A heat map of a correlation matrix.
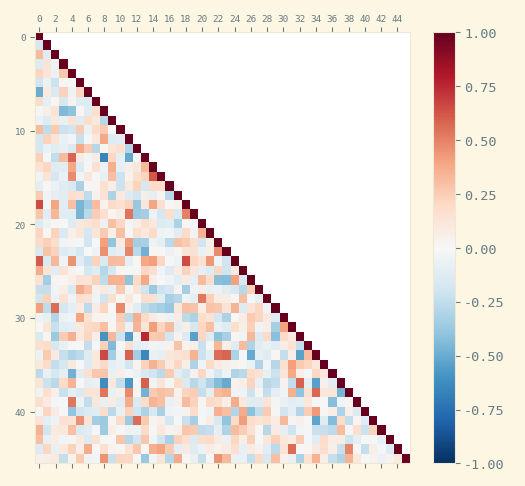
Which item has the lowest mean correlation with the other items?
37
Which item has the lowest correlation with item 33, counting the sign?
9
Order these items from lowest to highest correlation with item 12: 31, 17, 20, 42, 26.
17, 42, 20, 26, 31
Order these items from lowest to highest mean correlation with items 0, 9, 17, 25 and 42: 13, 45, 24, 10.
45, 10, 13, 24
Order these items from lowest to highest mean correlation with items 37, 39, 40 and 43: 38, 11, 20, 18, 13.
38, 11, 20, 18, 13
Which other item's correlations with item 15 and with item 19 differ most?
32
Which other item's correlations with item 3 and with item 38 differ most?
8
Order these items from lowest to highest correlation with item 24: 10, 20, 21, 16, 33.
33, 16, 20, 10, 21
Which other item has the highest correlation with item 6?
44
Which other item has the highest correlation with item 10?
29
